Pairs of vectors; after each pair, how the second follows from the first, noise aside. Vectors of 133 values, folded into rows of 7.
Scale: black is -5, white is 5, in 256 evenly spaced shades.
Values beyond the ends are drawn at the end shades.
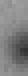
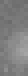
negated, shrunk.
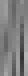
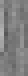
wrapped around, negated, shrunk.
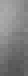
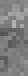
wrapped around, negated, partly zeroed.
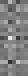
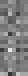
wrapped around.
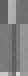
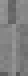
negated, shrunk.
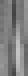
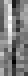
reversed, scaled up.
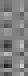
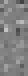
reversed, partly zeroed.
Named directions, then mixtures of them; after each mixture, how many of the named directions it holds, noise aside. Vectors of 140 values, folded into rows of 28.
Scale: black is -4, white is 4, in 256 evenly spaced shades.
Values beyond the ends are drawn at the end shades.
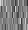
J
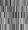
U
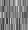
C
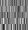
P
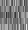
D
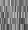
one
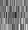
two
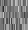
two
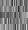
three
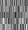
three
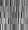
two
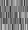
two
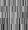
four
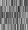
three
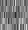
three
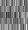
one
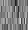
four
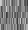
four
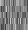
two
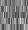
four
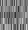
three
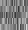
four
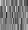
two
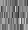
three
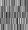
four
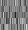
four
